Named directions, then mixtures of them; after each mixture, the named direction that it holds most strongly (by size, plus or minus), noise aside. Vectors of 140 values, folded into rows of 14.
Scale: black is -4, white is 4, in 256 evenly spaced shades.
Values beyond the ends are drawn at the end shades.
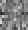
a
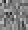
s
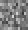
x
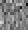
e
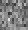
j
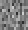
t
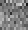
e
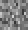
x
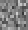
x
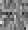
s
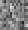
t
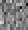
e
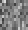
a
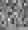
j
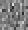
t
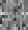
a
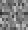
a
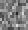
x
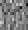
e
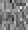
e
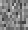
t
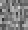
t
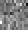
e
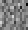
e
